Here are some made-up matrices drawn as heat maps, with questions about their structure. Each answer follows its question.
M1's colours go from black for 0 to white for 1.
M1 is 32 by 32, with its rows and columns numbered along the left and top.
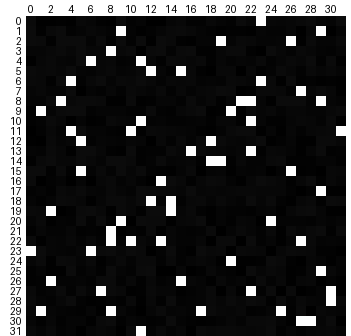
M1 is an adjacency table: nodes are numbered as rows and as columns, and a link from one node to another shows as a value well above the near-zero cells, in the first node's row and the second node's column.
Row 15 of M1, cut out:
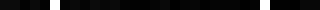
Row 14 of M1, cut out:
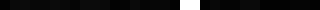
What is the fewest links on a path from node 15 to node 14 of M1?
4
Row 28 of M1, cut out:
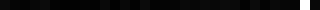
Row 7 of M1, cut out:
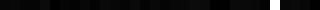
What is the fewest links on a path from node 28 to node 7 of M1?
3
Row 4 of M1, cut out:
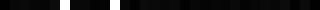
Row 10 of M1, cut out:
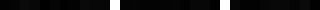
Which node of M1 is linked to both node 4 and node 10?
node 11
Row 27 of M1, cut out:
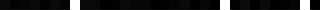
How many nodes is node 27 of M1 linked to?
3
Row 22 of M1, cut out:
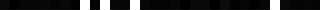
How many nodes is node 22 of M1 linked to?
4
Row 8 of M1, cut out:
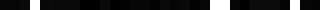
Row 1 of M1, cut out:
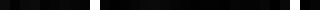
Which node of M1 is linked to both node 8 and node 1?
node 29
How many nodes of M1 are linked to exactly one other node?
10
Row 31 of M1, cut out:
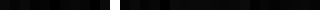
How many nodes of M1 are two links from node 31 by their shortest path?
2
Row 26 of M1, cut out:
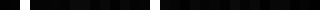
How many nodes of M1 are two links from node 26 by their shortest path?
2
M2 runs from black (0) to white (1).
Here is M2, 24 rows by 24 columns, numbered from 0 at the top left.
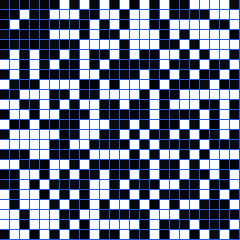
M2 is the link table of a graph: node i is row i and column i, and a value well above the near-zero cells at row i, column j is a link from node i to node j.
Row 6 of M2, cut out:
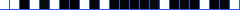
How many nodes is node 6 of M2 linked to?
9
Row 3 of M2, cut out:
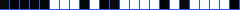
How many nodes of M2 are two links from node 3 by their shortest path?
10
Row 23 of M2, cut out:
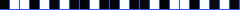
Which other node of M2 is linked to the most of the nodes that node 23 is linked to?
node 10
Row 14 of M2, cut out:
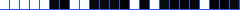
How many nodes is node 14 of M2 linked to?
10
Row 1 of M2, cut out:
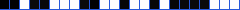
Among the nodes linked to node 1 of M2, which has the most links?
node 22
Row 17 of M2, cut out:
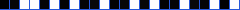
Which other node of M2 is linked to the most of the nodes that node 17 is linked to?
node 9
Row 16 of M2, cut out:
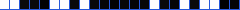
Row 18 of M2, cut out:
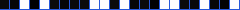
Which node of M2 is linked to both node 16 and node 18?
node 20
